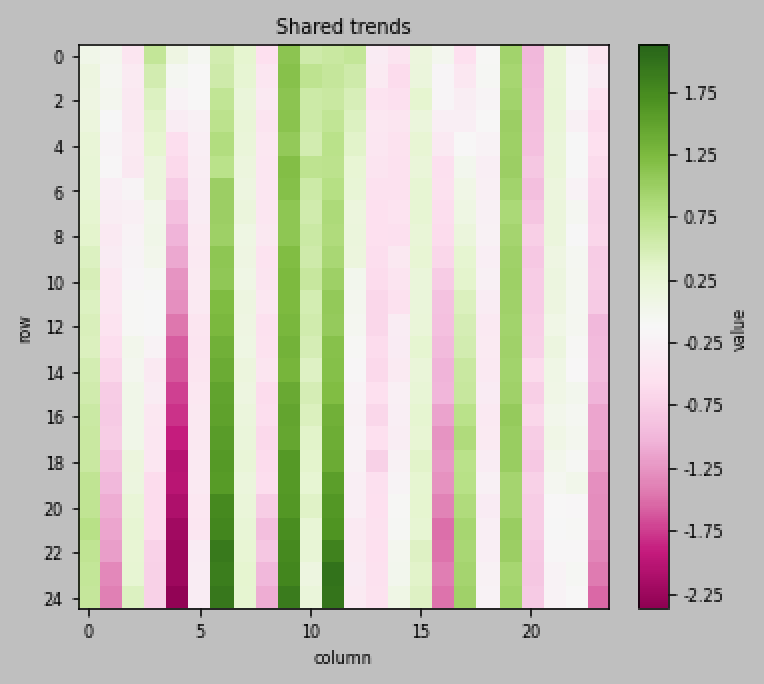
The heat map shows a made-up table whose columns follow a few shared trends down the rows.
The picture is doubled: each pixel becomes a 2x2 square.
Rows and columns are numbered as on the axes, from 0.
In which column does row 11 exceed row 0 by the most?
17
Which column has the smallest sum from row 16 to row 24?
4
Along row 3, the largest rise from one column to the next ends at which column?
9
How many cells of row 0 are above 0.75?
2
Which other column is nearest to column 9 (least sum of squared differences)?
6
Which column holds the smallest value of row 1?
20
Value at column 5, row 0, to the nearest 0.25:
0
